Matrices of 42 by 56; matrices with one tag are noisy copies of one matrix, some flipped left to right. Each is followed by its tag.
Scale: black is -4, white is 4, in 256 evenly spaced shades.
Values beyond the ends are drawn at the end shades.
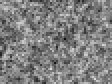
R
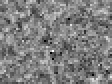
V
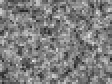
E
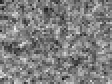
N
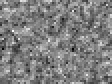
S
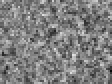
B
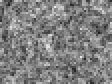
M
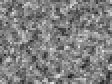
E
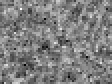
V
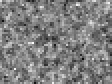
R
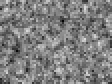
S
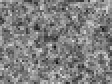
R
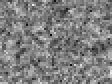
N
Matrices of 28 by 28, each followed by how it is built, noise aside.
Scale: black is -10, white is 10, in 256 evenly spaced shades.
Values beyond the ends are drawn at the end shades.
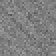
Toeplitz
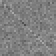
diagonal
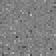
sparse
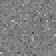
sparse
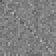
diagonal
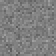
repeating rows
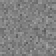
repeating rows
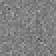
diagonal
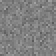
noise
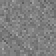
Toeplitz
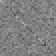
diagonal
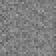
repeating rows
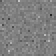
sparse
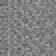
repeating rows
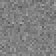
noise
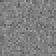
noise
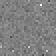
sparse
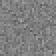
diagonal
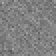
Toeplitz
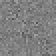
block diagonal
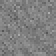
Toeplitz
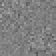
block diagonal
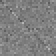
diagonal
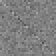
diagonal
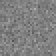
noise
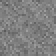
Toeplitz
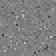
sparse
